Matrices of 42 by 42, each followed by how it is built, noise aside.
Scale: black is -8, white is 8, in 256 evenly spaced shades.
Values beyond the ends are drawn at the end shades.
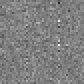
uneven columns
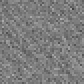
Toeplitz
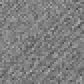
Hankel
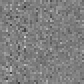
uneven columns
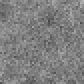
smooth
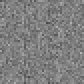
repeating rows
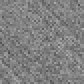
Toeplitz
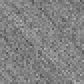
Toeplitz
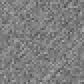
Hankel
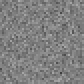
repeating rows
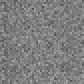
repeating rows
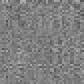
low rank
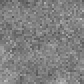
smooth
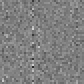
uneven columns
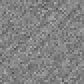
Hankel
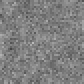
smooth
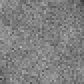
smooth
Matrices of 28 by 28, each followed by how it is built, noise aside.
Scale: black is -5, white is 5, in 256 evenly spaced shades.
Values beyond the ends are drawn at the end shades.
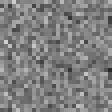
repeating rows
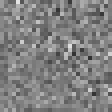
upper triangular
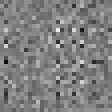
low rank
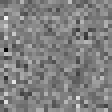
uneven columns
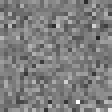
uneven rows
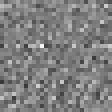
uneven rows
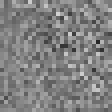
upper triangular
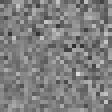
upper triangular
